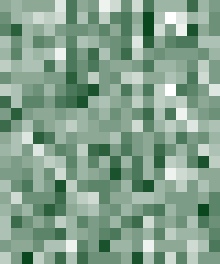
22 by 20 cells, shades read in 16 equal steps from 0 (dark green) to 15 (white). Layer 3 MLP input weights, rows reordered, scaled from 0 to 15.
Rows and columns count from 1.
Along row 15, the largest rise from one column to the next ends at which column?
16
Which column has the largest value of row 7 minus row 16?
13
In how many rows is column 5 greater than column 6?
10
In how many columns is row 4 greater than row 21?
7
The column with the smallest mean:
14
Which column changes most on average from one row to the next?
6
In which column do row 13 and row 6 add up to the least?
9
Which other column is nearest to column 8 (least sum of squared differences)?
3
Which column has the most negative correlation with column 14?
15
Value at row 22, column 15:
4
